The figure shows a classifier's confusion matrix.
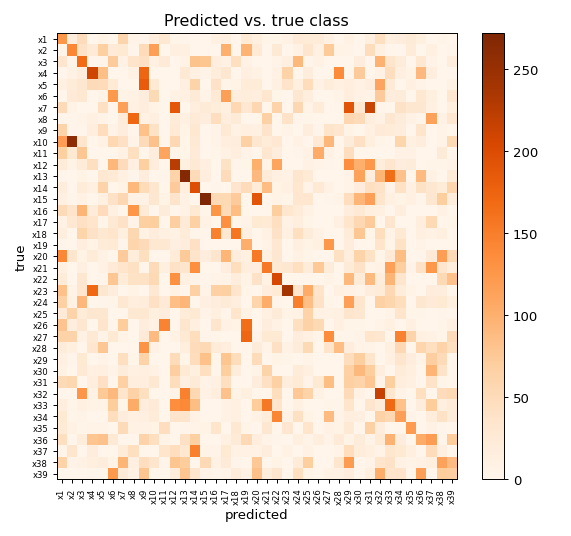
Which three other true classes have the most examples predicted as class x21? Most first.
x33, x24, x14
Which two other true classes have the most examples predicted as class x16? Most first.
x18, x23
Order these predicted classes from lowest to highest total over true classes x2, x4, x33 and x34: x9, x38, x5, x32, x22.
x38, x32, x5, x22, x9
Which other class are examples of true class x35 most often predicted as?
x31
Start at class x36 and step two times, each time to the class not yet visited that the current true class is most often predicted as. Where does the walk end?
x14
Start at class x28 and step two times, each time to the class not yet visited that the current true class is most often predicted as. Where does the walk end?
x1
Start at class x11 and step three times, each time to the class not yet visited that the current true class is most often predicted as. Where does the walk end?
x27
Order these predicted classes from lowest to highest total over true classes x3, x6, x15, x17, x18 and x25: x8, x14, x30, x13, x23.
x23, x13, x8, x14, x30
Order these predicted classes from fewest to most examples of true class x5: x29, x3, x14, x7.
x7, x29, x3, x14
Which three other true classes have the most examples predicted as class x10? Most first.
x2, x27, x17
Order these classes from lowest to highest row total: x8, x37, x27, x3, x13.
x37, x8, x3, x27, x13
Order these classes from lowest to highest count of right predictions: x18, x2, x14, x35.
x35, x2, x18, x14
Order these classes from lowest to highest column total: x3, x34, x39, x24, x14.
x39, x24, x3, x34, x14
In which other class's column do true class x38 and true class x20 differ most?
x29
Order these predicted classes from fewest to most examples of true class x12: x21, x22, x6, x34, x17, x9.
x21, x34, x17, x9, x6, x22
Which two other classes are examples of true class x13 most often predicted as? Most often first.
x33, x30
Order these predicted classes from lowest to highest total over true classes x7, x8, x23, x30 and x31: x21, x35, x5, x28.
x28, x35, x5, x21
